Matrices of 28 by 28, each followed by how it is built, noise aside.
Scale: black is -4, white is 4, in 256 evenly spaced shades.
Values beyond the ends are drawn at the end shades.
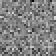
repeating columns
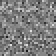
repeating columns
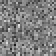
repeating rows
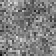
smooth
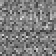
repeating columns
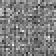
blocks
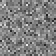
repeating rows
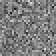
noise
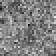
smooth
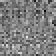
low rank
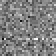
uneven rows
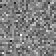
noise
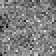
smooth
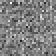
blocks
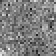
smooth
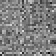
low rank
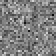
noise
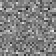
repeating columns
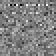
uneven rows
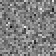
repeating rows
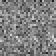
repeating columns
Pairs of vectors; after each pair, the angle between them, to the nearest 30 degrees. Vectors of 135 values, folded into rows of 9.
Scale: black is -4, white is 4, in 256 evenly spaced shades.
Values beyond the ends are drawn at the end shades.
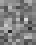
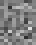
150 degrees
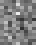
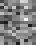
120 degrees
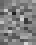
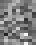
60 degrees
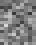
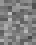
60 degrees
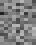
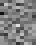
30 degrees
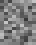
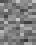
60 degrees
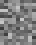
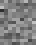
120 degrees
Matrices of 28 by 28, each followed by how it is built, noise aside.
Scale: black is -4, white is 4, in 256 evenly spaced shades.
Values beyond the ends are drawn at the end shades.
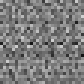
repeating columns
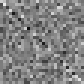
diagonal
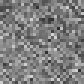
Toeplitz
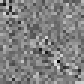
banded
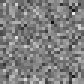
repeating rows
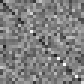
diagonal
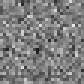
repeating columns
